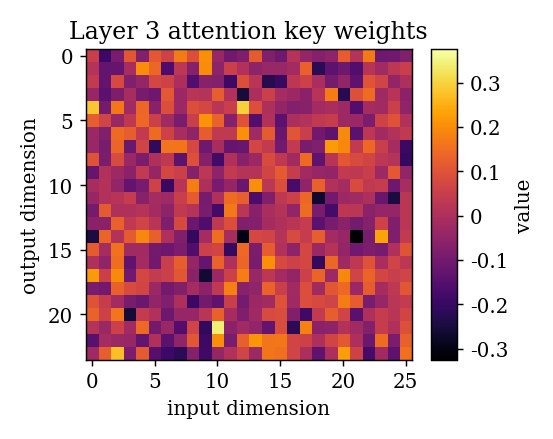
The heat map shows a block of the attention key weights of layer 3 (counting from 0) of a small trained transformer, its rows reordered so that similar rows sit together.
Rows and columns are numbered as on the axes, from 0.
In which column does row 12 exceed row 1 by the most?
1
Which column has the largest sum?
2
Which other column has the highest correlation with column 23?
18
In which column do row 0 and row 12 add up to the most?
7
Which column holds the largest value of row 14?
23
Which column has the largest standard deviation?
12
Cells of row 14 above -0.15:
22
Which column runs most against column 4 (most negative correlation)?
21
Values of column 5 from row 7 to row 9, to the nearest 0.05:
-0.2 0 -0.05
